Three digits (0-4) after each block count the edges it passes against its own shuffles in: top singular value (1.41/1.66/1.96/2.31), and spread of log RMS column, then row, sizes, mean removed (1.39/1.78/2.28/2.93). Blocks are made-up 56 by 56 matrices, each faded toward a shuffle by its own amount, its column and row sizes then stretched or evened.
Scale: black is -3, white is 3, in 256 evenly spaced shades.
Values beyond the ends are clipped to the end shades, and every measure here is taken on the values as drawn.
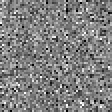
1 2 1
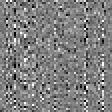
4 4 0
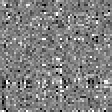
3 2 2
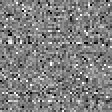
2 0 1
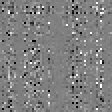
1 4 2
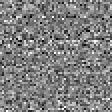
3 0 2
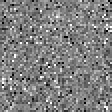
0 2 0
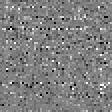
0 1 3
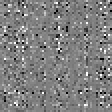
1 4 3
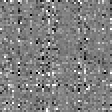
0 4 2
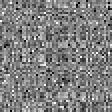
4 0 0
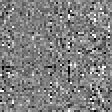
0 3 1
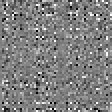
2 4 3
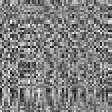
4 3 2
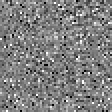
1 0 1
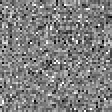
2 0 0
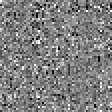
1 3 1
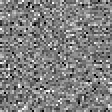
3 0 0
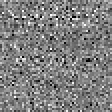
2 1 2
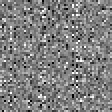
1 4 0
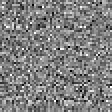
3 0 2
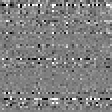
3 1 4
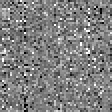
2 3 0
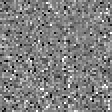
1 1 1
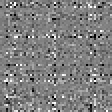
0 3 4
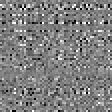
4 1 4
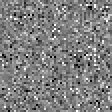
0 1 0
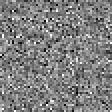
0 1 2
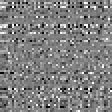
4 0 4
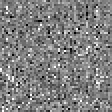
1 2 1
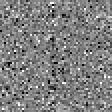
1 2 1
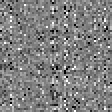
2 3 0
